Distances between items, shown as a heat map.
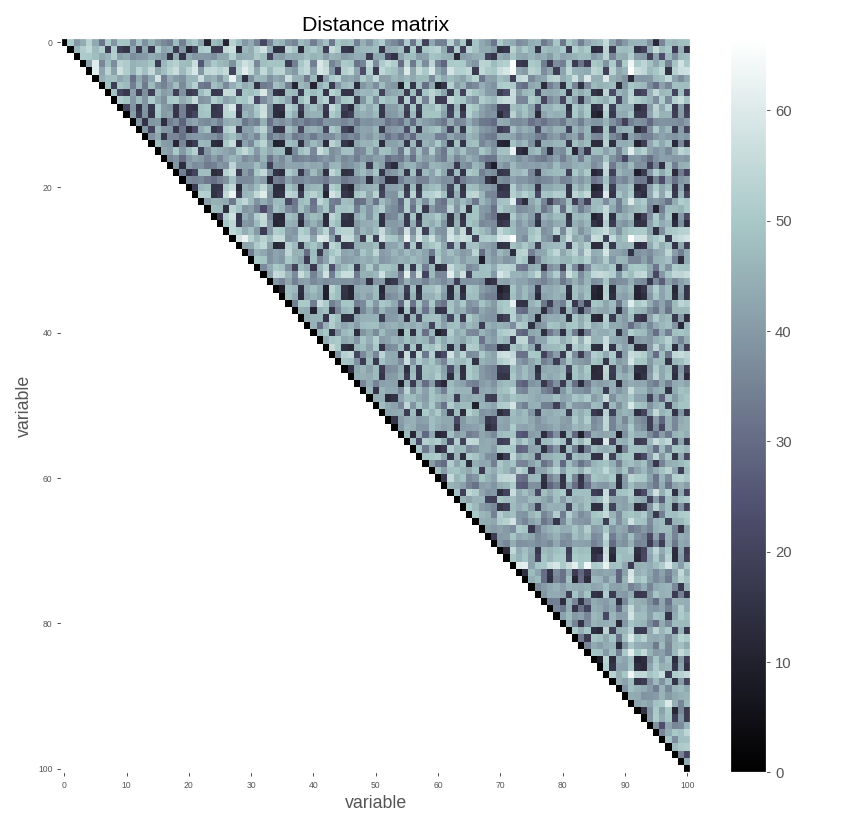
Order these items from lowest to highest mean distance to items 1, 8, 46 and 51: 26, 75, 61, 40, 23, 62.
62, 61, 40, 75, 23, 26
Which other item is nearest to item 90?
13
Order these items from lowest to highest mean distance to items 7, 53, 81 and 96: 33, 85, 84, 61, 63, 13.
85, 33, 63, 13, 61, 84
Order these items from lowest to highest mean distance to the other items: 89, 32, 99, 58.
89, 58, 99, 32
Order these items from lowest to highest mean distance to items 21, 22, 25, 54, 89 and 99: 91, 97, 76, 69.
76, 69, 97, 91
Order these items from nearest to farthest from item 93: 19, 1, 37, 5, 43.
1, 19, 5, 37, 43
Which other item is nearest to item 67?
30
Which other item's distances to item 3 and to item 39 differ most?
99
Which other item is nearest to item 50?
66
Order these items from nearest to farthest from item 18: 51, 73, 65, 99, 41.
51, 99, 41, 73, 65
